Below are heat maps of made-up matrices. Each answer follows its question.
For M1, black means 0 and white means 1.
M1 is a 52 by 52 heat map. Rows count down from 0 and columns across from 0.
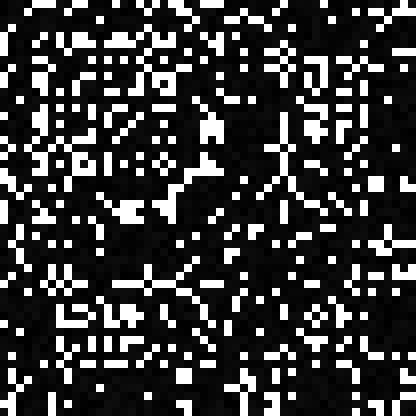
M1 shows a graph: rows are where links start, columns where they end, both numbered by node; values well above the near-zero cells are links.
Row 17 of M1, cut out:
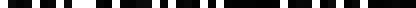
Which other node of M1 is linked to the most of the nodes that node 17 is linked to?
node 5
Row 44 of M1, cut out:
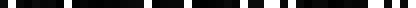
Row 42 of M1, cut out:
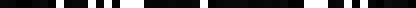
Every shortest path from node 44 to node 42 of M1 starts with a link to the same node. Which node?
node 8
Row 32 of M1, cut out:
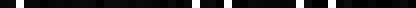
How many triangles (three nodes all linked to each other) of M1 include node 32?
7
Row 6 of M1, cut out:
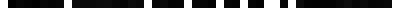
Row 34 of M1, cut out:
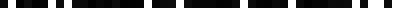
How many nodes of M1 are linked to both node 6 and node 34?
7
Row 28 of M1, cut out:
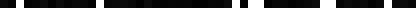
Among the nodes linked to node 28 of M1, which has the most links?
node 40
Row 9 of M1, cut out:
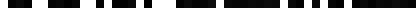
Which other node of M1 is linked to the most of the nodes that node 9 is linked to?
node 21
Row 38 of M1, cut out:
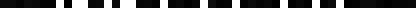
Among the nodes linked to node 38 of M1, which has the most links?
node 35
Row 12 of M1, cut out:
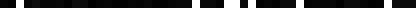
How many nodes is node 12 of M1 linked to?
7
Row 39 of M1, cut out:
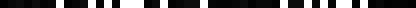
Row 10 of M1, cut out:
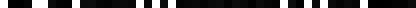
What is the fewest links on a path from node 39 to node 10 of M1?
2
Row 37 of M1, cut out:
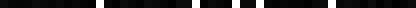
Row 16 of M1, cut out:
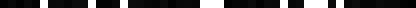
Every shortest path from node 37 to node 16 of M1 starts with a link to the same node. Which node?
node 29
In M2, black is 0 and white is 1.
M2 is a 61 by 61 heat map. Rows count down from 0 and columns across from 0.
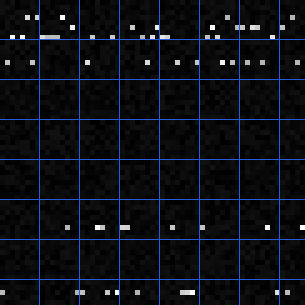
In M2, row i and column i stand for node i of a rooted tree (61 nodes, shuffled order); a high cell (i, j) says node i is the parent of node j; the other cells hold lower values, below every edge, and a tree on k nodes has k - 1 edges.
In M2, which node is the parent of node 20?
45
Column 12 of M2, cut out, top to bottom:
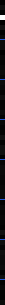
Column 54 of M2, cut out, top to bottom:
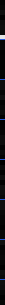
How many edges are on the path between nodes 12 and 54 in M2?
3
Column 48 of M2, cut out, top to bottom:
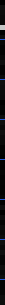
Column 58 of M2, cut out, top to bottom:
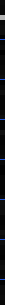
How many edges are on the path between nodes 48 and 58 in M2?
3
